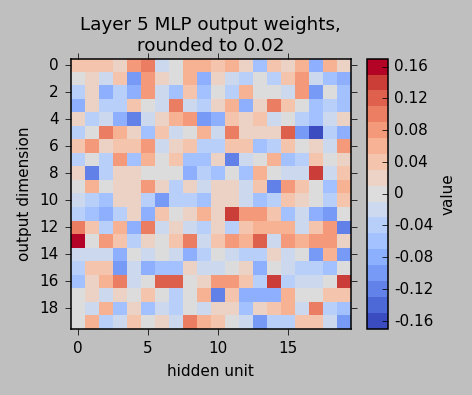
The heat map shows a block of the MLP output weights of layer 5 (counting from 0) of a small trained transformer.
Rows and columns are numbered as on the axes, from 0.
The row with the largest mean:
13
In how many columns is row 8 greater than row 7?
9
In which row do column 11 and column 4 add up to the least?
7
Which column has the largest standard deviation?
17
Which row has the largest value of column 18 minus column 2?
12
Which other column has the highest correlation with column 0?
18
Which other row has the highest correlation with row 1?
2
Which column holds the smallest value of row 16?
0
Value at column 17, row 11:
-0.08
